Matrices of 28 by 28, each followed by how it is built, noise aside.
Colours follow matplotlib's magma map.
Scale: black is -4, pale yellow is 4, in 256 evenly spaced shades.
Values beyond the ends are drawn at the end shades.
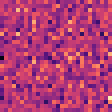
low rank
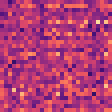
blocks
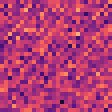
Hankel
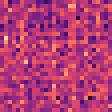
blocks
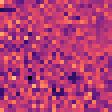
lower triangular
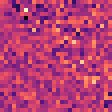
upper triangular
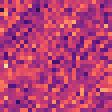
Hankel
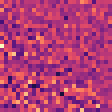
lower triangular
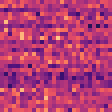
blocks
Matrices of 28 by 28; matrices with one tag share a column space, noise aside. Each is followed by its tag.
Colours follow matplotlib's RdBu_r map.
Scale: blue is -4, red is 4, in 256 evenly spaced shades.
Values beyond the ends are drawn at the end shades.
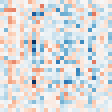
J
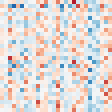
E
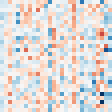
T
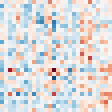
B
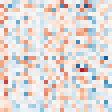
E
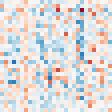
J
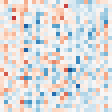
B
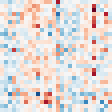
T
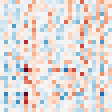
B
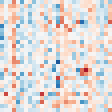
B
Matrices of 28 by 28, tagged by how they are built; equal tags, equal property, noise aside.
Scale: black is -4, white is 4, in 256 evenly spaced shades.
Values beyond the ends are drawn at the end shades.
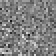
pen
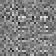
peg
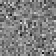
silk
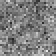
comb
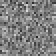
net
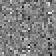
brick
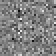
brick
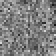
comb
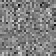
peg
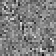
silk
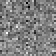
brick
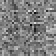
peg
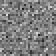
net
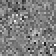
silk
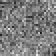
comb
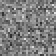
net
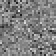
silk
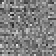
net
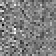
brick
